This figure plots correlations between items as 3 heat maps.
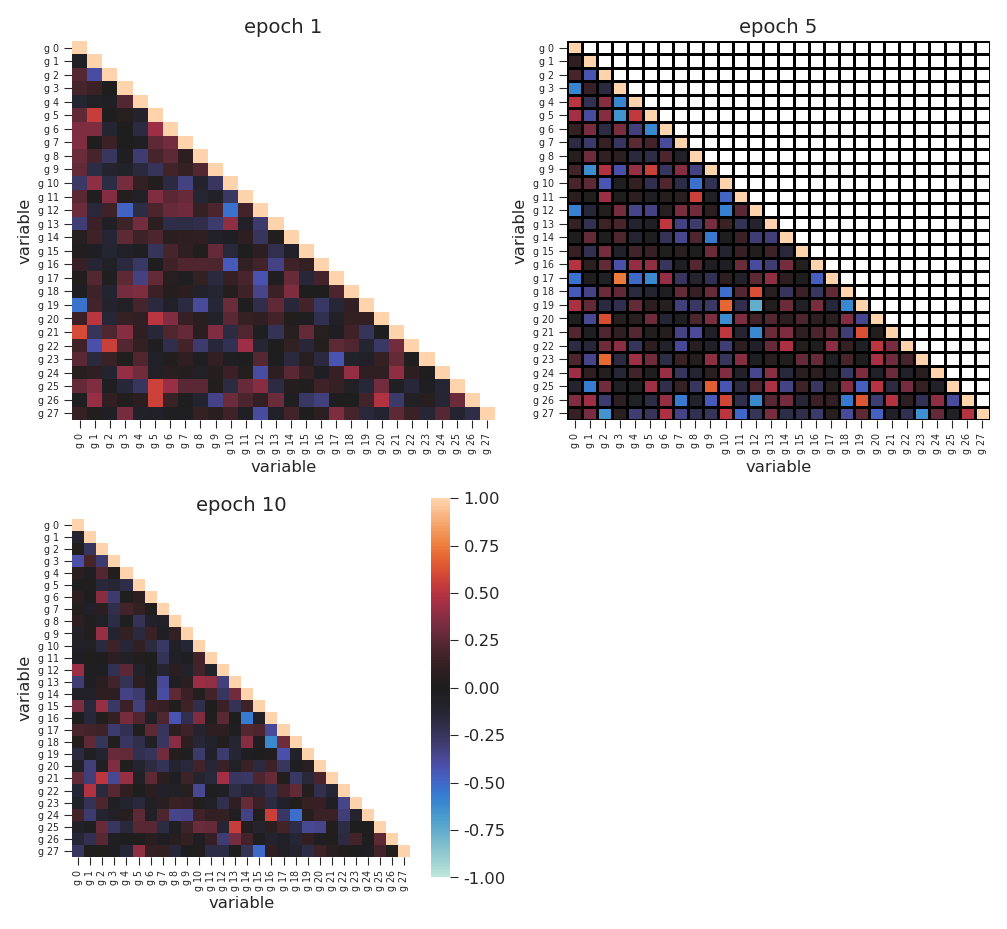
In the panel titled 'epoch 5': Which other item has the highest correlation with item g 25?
g 9
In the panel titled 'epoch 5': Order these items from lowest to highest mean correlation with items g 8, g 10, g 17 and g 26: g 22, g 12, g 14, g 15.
g 12, g 15, g 22, g 14
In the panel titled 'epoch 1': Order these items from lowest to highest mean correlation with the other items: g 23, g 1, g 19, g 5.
g 19, g 23, g 1, g 5
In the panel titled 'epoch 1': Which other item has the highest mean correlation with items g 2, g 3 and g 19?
g 22
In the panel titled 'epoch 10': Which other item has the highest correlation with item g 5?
g 27
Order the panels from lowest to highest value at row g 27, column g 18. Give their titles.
epoch 5, epoch 10, epoch 1
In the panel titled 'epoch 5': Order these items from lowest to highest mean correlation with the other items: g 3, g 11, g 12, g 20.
g 12, g 3, g 11, g 20
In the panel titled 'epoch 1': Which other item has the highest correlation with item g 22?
g 2
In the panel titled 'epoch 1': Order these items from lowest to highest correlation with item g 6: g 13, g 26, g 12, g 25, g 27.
g 13, g 27, g 26, g 12, g 25
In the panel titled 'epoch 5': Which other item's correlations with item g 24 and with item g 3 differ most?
g 0
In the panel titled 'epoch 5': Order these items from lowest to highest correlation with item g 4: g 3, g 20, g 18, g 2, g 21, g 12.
g 3, g 12, g 18, g 20, g 21, g 2
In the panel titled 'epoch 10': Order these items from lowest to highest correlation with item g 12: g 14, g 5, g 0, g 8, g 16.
g 14, g 5, g 8, g 16, g 0
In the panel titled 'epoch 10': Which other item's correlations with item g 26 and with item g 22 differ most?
g 1
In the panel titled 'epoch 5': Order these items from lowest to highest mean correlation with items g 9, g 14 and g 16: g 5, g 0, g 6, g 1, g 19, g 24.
g 6, g 1, g 24, g 19, g 0, g 5
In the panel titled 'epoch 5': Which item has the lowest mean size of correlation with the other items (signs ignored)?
g 15
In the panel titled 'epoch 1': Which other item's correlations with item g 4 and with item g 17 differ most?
g 23
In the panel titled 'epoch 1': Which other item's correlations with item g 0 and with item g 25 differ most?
g 21
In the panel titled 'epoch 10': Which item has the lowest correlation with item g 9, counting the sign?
g 24
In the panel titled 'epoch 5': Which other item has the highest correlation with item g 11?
g 8
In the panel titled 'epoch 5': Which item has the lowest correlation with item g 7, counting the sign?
g 26
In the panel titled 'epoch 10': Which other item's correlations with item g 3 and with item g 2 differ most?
g 21
